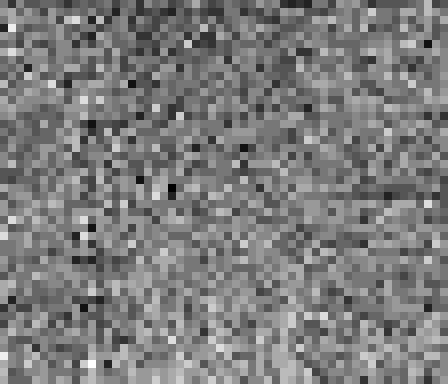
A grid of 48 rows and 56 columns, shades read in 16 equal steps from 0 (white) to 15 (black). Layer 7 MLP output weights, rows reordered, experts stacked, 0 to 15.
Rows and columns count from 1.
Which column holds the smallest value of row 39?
27
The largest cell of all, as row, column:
24, 22
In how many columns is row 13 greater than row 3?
16
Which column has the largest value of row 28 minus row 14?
20
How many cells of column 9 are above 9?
8
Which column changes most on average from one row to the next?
12
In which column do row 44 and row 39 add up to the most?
11
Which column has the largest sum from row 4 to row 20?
19
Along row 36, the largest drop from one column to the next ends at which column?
49
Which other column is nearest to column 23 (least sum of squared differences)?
37
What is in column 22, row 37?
10
